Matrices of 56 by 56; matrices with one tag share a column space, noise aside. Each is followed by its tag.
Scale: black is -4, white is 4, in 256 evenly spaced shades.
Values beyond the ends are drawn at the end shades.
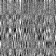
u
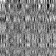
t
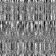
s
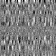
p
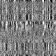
s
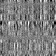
s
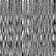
u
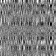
p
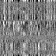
s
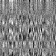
u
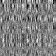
t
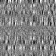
p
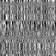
s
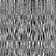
u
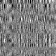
t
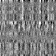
s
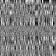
p
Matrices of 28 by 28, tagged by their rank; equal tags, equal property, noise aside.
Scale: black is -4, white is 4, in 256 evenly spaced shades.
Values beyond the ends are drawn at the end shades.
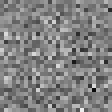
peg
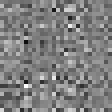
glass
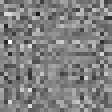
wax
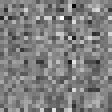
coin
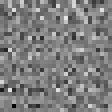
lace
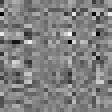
coin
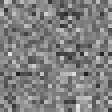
lace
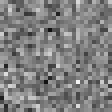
peg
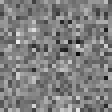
wax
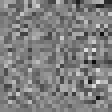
lace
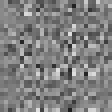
coin
